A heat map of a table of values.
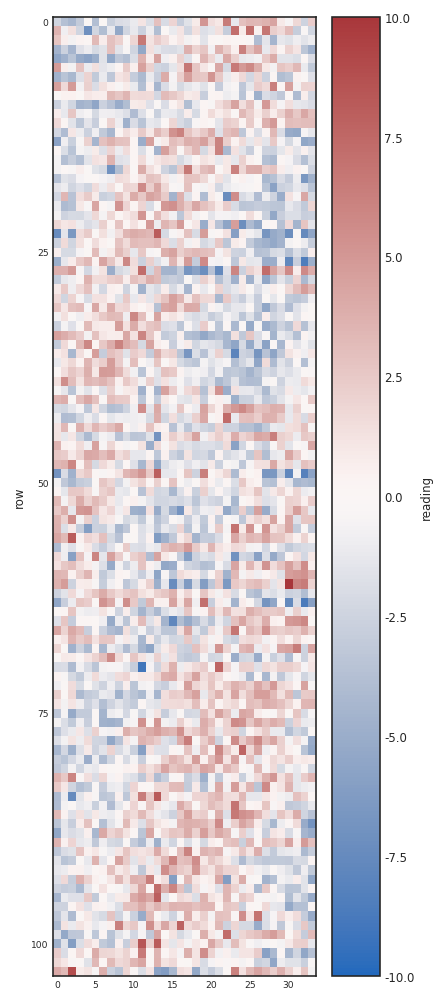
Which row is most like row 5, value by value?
86
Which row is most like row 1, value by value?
55
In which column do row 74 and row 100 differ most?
13
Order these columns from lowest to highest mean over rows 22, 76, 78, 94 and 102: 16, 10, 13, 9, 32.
32, 9, 10, 16, 13
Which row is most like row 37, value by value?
69
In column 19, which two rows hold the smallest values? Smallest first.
27, 61
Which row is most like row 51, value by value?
67
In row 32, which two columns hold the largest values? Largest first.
10, 13
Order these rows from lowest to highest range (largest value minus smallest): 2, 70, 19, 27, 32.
32, 2, 19, 27, 70
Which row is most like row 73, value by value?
45
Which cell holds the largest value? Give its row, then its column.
61, 30
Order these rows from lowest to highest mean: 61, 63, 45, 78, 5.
63, 61, 45, 78, 5
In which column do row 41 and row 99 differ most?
1
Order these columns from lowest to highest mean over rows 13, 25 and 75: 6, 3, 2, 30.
2, 30, 3, 6
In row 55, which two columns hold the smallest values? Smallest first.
4, 8
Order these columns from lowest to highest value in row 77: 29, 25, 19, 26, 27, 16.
29, 25, 26, 27, 19, 16
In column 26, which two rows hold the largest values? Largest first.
97, 78
